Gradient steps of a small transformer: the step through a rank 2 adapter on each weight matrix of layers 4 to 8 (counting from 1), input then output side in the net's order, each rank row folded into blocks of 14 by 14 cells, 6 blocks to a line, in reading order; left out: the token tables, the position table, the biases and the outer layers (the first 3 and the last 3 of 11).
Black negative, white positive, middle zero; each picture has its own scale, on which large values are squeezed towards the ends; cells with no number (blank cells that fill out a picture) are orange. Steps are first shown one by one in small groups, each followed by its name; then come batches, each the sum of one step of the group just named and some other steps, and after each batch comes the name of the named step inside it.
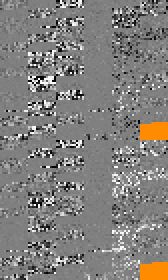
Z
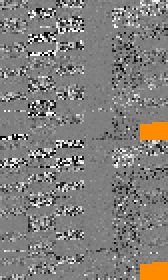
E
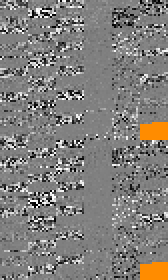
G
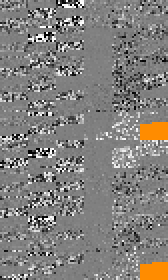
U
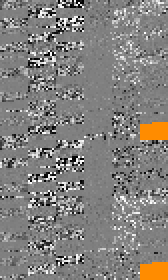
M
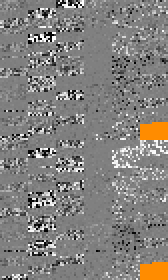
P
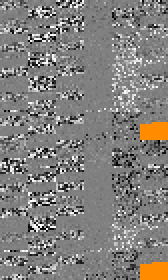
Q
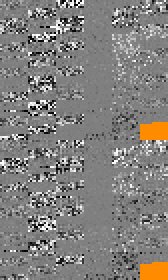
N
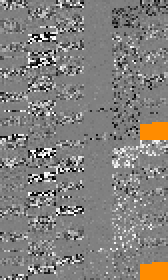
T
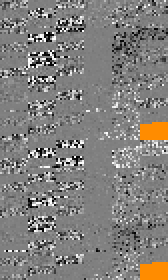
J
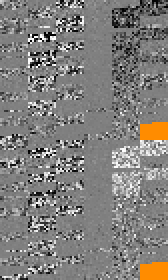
T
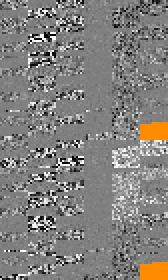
J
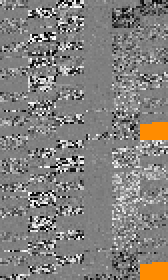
Q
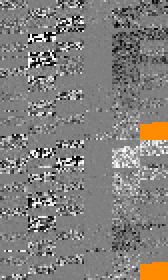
J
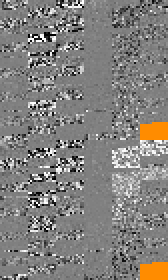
P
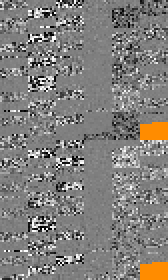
E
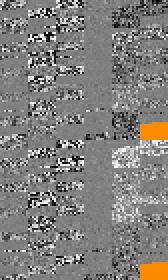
J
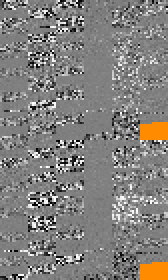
M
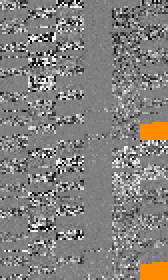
Q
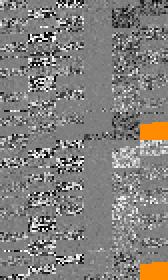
T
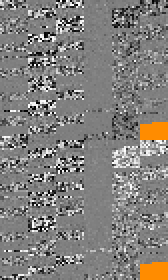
N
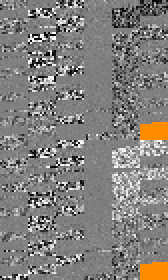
Z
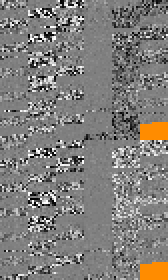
Z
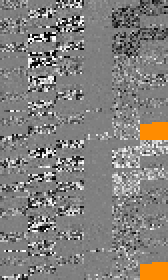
J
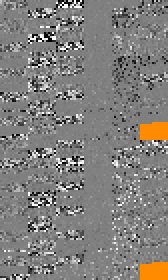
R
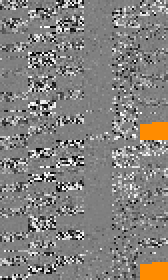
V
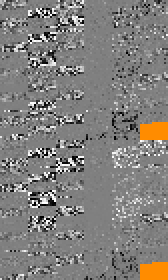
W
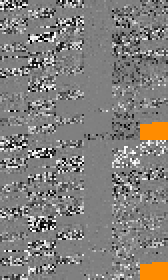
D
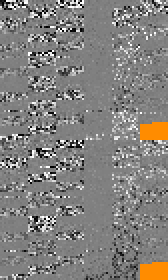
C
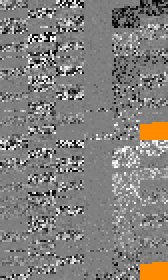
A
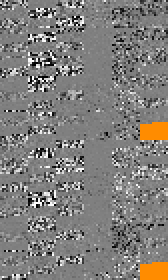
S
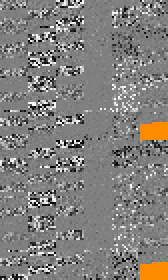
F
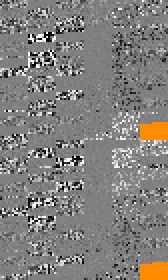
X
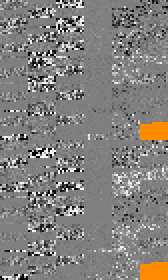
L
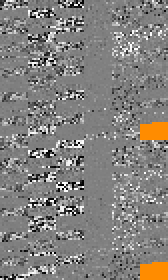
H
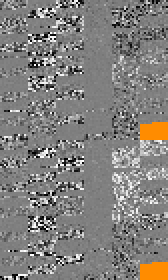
L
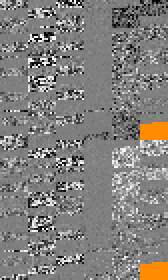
S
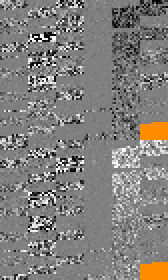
W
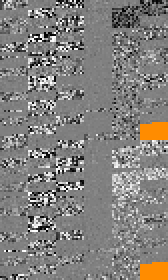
H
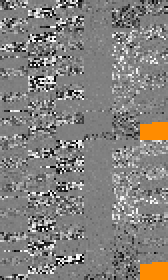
C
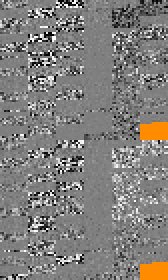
R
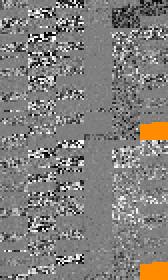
H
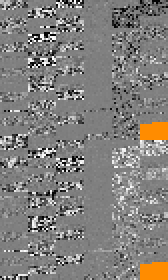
L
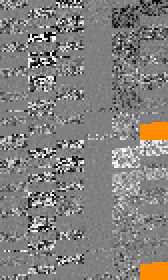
X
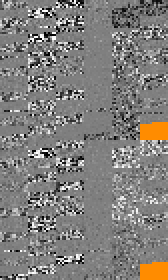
H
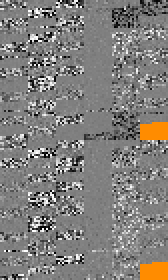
D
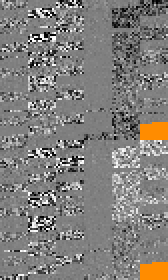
W
